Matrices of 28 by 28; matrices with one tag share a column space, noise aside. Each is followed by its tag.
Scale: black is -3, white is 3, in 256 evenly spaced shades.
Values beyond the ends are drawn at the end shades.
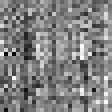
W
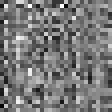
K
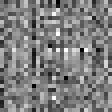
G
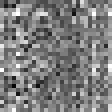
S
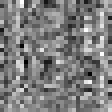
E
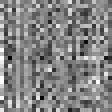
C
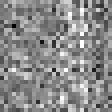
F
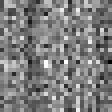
E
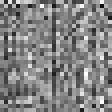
K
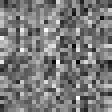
E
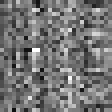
G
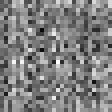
E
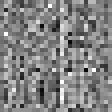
F
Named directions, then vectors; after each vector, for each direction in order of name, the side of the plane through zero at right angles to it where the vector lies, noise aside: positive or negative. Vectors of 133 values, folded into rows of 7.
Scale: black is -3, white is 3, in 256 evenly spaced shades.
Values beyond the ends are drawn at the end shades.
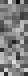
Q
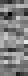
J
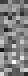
positive, positive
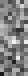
positive, negative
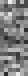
negative, positive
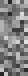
positive, negative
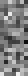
negative, positive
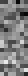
positive, positive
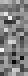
negative, negative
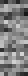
positive, positive
